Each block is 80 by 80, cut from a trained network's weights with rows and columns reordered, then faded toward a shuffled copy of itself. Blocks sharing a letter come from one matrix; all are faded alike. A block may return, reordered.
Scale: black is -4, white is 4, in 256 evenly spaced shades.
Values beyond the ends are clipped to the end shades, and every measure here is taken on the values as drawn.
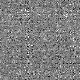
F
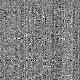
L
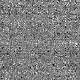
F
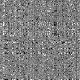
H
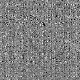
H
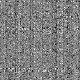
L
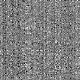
L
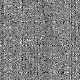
L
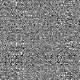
F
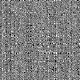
H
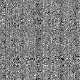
H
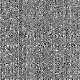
L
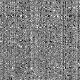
L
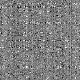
H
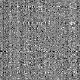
L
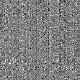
H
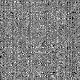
L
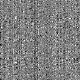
L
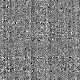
L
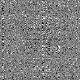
F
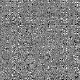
F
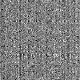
L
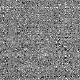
F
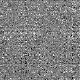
F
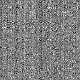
L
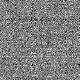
F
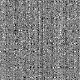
L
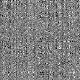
H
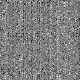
H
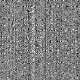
L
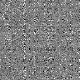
F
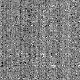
L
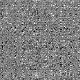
F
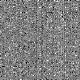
H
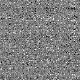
F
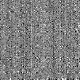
L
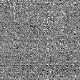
F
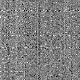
H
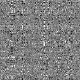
F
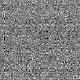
F
